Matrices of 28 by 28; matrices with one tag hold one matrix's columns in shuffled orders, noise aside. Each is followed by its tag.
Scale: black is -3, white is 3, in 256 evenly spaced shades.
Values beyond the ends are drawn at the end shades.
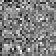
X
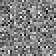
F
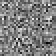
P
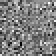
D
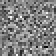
F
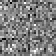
X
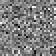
F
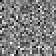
F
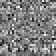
X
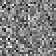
P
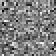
D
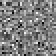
D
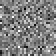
F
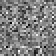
F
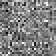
D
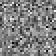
P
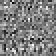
X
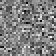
F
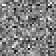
P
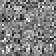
X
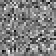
X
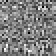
X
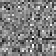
X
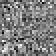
X
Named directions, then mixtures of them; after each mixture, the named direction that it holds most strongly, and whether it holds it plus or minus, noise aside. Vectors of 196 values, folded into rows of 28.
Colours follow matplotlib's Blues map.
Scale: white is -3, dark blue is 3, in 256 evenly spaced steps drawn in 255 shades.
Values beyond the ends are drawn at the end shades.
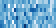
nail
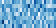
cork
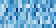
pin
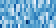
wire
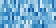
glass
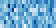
nail, minus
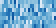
glass, plus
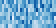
glass, minus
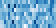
nail, minus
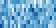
wire, plus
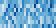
pin, plus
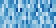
pin, plus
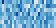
cork, minus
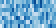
wire, minus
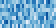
wire, minus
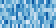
wire, minus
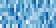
wire, minus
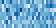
cork, minus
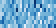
cork, plus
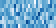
wire, plus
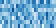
wire, minus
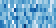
nail, plus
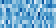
cork, minus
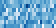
pin, minus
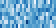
wire, plus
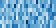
wire, plus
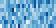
wire, minus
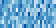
cork, minus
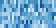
glass, minus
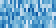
glass, plus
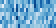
wire, minus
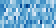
pin, minus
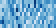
cork, plus
